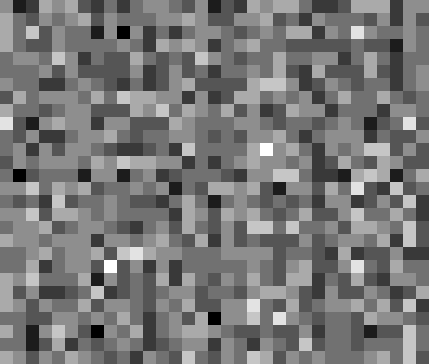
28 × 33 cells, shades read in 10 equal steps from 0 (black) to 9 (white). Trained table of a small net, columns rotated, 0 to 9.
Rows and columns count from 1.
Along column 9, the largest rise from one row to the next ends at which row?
21
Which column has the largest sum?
20
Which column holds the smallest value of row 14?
2
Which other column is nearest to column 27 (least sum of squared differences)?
19
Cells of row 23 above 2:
28
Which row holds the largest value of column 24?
27
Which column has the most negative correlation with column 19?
33
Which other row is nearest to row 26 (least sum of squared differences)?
10
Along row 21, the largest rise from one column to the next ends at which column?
9
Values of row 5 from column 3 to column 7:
5 4 7 5 2
